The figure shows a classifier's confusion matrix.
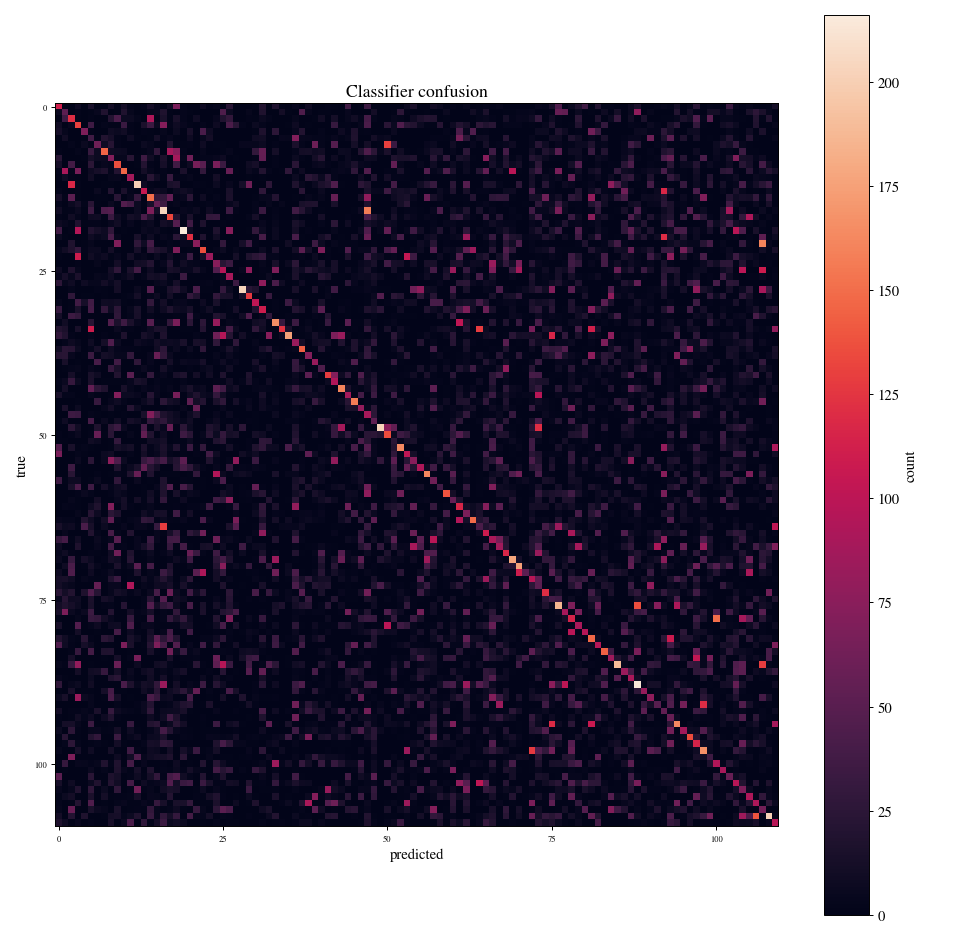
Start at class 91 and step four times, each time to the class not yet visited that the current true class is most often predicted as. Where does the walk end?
78
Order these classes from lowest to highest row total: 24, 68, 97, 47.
47, 97, 24, 68
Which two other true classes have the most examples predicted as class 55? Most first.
28, 77
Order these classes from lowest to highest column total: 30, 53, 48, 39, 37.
30, 39, 37, 53, 48
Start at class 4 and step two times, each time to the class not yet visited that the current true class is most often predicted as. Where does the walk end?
93
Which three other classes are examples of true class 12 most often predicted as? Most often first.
2, 84, 29
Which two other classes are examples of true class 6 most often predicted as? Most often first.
50, 39
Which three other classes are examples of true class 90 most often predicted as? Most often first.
3, 66, 46
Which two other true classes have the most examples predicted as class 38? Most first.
106, 96
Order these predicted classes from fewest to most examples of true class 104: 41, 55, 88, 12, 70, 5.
88, 70, 5, 55, 12, 41
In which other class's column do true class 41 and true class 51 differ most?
42
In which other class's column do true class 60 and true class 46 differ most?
26
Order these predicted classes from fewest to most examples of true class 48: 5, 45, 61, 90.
45, 90, 61, 5
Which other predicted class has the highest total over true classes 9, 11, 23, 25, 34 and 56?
24
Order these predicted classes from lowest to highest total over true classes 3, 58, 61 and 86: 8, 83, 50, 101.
101, 50, 8, 83
